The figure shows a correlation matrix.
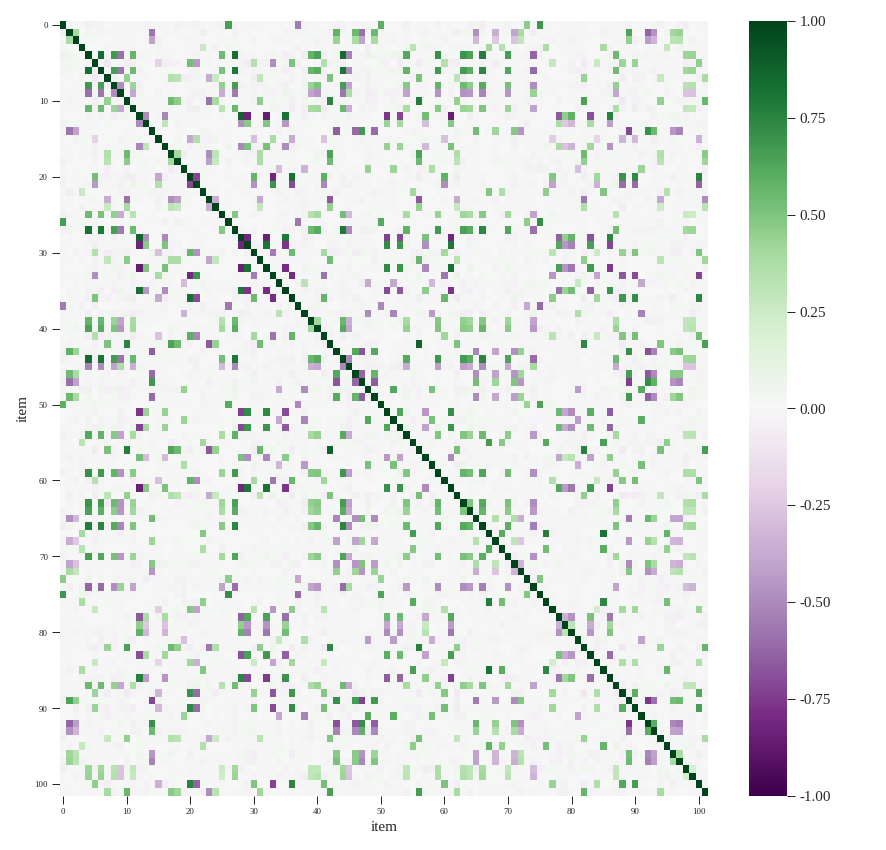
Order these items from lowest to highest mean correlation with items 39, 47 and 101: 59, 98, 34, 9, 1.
1, 9, 34, 98, 59
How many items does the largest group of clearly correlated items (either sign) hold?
21
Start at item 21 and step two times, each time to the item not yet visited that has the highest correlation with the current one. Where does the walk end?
15
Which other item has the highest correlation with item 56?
42
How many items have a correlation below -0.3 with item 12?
9
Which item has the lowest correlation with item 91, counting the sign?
38
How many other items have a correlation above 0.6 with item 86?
3
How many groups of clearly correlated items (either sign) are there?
8
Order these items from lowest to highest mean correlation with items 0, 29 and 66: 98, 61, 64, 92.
92, 98, 64, 61
